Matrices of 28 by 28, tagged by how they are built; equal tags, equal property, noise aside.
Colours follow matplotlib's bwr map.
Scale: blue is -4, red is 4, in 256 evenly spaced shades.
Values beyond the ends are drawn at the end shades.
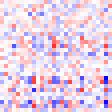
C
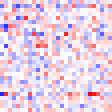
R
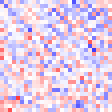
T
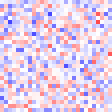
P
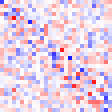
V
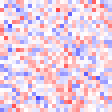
T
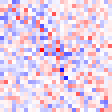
V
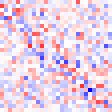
V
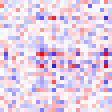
C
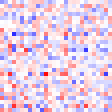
C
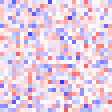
P
